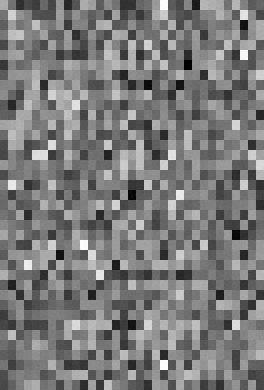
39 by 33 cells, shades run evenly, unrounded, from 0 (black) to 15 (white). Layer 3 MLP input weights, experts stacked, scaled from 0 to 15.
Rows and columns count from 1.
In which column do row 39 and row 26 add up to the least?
8
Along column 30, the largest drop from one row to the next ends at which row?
34
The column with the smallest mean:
1
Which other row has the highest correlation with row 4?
17
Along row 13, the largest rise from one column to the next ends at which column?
20
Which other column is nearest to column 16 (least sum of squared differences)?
6
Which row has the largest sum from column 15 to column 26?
29
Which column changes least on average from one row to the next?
27
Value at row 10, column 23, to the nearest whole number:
9
